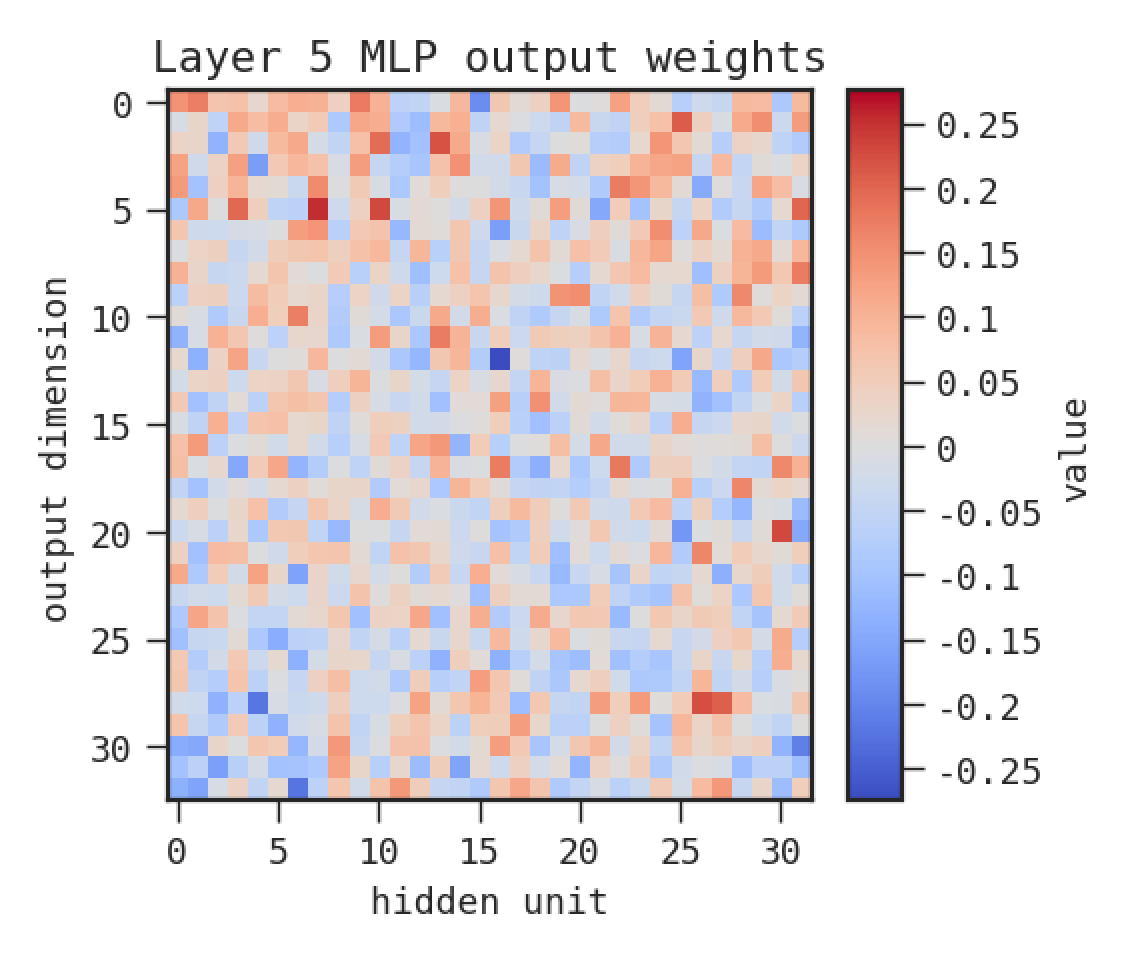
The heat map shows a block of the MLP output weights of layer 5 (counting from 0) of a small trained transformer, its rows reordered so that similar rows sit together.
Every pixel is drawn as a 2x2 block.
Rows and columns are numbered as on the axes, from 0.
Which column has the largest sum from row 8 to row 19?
22
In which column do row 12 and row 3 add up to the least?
16
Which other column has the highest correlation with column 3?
7
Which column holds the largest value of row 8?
31
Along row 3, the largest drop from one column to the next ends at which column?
4
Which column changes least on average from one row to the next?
9
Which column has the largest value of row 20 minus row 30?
30
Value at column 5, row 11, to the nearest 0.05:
-0.05
